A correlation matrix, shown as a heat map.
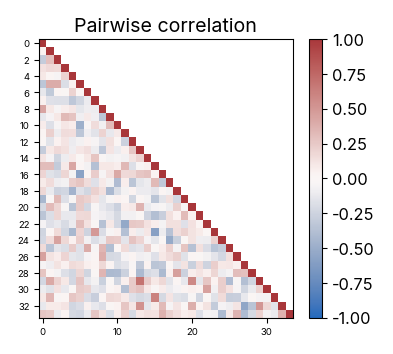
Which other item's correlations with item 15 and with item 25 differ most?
31
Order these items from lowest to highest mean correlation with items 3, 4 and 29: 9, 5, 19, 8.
19, 8, 5, 9
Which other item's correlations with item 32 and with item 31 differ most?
13
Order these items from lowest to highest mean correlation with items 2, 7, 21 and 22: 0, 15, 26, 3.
15, 0, 3, 26
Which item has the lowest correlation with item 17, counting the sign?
24
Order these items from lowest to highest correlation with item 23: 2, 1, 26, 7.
26, 1, 2, 7
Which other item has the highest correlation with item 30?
22
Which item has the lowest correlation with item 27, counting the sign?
32
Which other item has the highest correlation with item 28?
18
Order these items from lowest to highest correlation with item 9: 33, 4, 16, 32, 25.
25, 33, 32, 16, 4
